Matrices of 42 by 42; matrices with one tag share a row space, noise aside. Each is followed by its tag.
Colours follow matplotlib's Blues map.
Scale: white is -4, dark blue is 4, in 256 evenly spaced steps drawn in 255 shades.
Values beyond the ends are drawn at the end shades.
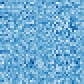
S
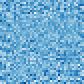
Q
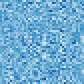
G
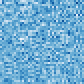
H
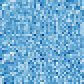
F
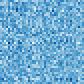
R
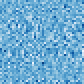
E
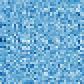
Q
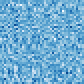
R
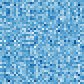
Q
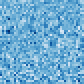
Q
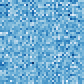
S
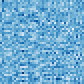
H
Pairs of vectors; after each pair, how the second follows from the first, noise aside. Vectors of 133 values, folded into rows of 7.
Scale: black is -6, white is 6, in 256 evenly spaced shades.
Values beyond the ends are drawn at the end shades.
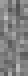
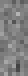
negated, partly zeroed.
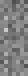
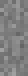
reversed, negated, shrunk.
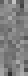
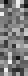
reversed, negated, scaled up.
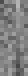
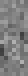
wrapped around, negated, partly zeroed.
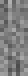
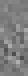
negated, partly zeroed.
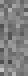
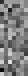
negated, scaled up.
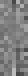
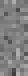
negated, partly zeroed.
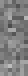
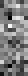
negated, scaled up.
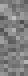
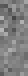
negated, partly zeroed.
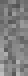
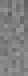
reversed, negated, shrunk.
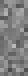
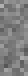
reversed, negated, shrunk.
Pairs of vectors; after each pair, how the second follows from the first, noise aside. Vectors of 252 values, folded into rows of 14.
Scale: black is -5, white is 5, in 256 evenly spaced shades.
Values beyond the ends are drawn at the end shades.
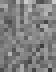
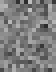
sign-scrambled.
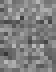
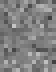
reversed, partly zeroed.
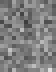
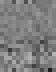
negated, partly zeroed.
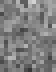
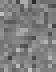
negated, partly zeroed.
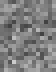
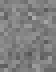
wrapped around, shrunk.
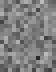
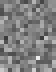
negated.
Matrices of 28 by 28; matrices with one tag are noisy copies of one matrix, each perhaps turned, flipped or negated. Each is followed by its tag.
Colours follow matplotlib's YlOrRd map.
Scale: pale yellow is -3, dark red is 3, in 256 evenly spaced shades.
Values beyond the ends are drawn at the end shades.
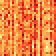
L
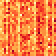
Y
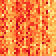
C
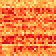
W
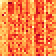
W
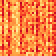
Y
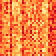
W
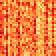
Y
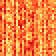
L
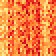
C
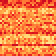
W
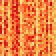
Y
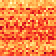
C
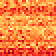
C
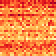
C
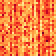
L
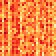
Y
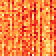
L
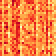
Y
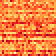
L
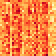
W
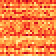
Y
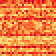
Y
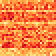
W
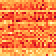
W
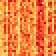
Y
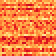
Y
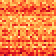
C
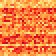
W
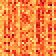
Y
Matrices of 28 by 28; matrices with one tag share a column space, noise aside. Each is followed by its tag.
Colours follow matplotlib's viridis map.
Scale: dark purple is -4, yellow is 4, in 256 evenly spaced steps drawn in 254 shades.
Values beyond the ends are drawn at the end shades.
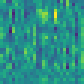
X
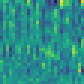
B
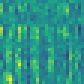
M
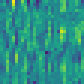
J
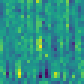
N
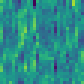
J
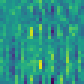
M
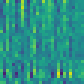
N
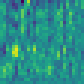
B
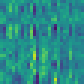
M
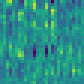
B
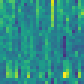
N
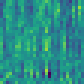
N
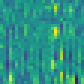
M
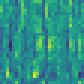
N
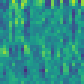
B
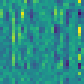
X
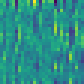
J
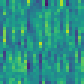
J
